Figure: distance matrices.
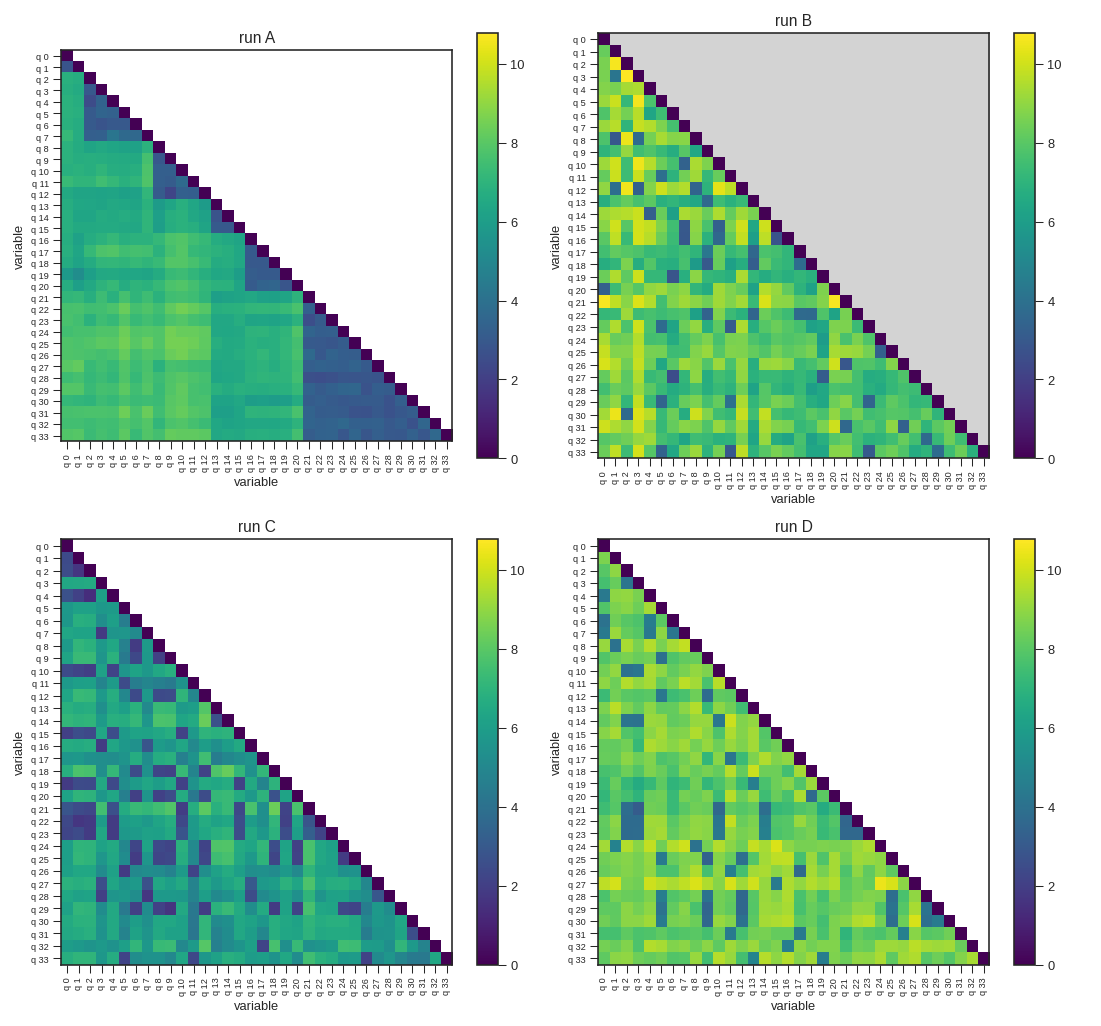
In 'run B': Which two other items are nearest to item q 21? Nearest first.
q 26, q 31
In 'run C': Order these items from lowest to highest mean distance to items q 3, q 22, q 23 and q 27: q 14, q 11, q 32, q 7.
q 7, q 11, q 32, q 14
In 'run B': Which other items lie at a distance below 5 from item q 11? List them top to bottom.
q 5, q 23, q 29, q 33
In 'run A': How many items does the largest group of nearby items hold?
13
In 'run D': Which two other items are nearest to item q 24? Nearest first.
q 8, q 1
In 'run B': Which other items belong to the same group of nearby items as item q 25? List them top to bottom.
q 24
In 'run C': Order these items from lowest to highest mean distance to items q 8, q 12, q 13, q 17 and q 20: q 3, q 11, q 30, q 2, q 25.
q 25, q 11, q 3, q 30, q 2
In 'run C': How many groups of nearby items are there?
7
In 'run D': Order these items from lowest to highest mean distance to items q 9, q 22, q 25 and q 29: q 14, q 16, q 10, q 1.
q 10, q 14, q 1, q 16
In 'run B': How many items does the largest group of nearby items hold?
5
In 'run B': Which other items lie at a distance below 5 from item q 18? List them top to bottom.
q 9, q 13, q 17, q 22
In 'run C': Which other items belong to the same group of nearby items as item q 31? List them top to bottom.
q 30
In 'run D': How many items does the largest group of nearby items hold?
7
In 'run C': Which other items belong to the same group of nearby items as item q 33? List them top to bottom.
q 5, q 11, q 26
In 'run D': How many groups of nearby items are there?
9
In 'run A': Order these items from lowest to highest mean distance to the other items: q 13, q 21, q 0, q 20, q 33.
q 21, q 33, q 13, q 20, q 0
